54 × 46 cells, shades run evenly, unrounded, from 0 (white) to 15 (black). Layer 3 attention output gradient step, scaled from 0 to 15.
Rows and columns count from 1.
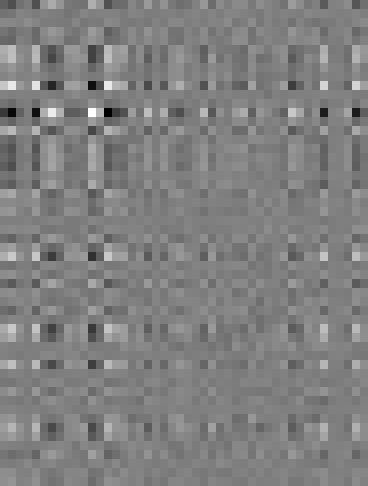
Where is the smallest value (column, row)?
12, 13
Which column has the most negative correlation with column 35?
29
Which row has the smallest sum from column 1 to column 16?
10
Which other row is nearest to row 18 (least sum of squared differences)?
32
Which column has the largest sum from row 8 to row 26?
2
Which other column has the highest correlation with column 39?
11
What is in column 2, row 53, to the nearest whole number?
7
